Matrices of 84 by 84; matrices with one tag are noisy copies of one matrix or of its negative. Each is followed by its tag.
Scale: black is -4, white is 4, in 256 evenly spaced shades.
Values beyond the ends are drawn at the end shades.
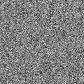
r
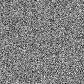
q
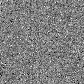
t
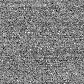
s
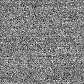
s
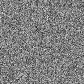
t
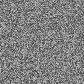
q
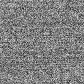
s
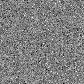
q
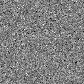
q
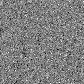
q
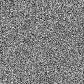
t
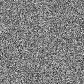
q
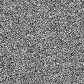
q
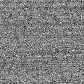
s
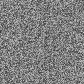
q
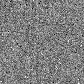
t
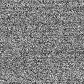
s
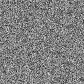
r
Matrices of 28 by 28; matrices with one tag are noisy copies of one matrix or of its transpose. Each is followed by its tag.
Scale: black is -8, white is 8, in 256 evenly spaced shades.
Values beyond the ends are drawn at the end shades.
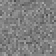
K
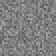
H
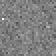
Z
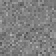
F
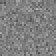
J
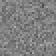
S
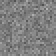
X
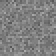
X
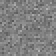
X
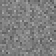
Z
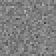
S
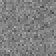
S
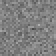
F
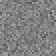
K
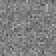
X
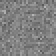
X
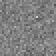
S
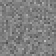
S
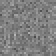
X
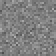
F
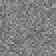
K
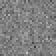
Z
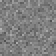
F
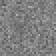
J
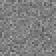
K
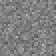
S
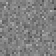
F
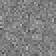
Z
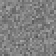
S
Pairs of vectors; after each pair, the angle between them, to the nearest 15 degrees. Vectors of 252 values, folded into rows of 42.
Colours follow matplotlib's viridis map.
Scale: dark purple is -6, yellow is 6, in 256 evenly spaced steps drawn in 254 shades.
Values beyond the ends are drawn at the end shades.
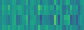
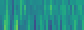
105 degrees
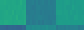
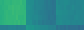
45 degrees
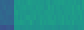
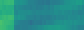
150 degrees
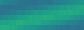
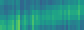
30 degrees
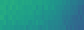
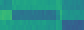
60 degrees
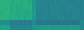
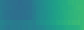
135 degrees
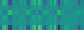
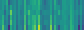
60 degrees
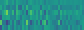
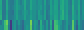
105 degrees
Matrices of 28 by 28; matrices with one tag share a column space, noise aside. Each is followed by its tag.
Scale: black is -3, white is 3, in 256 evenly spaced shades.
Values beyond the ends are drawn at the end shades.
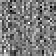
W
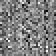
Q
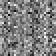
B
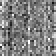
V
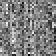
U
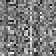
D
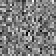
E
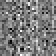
V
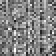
D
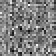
D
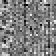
D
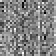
W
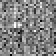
U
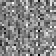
V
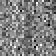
V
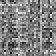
B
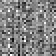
U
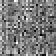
E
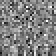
W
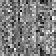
E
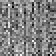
U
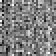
D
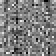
D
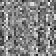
V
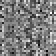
B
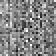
U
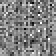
B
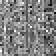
E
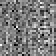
U
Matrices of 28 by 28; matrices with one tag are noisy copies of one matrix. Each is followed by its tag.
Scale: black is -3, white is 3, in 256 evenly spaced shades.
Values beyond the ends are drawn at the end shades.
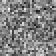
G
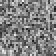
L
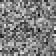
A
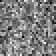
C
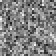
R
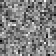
C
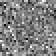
R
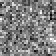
R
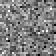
A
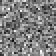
G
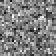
A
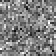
A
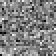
L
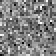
G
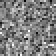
C
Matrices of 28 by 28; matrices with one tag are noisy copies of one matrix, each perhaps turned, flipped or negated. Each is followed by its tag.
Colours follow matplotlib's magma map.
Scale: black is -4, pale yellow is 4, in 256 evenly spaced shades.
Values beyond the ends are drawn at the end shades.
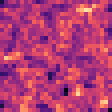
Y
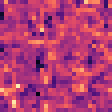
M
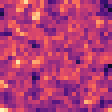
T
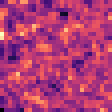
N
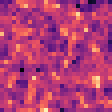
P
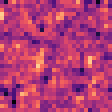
M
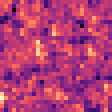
M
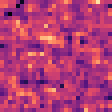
M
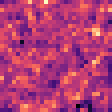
P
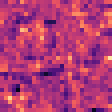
M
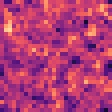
Y
